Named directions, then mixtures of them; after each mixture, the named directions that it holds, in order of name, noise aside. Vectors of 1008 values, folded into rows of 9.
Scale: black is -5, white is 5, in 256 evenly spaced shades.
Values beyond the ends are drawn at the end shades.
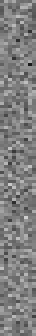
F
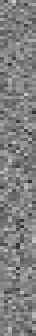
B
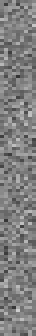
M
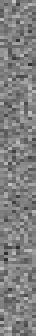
B, F, M.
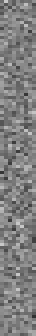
B, F.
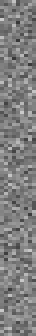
B, F, M.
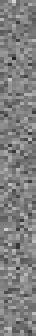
B, F.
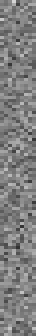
B, F, M.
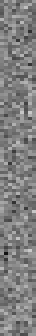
F, M.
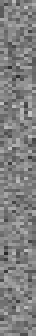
F, M.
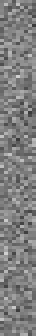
M.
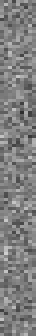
F, M.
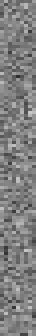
B, F, M.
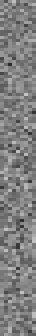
B.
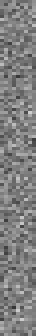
M.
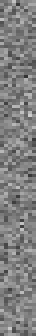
B, F, M.
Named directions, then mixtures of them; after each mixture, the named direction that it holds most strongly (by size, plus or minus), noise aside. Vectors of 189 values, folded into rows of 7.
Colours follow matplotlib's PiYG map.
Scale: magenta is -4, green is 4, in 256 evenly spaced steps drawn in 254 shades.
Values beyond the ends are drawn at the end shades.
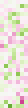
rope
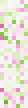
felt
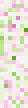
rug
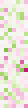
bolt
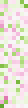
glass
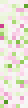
felt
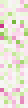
felt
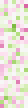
glass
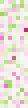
rug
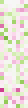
felt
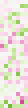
rope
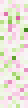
rug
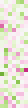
bolt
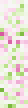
rope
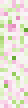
rug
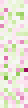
bolt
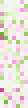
felt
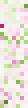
felt
